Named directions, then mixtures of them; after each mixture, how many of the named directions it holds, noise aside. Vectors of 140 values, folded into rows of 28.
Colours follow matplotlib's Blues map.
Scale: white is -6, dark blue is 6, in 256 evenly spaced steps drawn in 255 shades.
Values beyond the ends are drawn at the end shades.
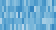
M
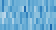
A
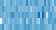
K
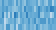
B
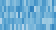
one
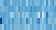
one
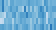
two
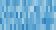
one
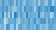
one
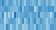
two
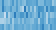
three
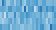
three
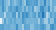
three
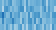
three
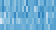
four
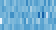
one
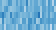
three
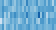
two
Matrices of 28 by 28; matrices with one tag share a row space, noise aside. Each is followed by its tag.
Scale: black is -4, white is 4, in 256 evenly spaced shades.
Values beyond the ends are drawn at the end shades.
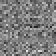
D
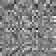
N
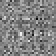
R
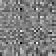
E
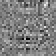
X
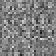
R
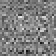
X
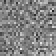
E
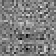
X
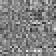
D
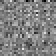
N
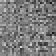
E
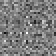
D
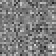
E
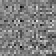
E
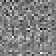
R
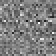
E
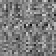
D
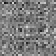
X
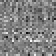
D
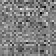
X
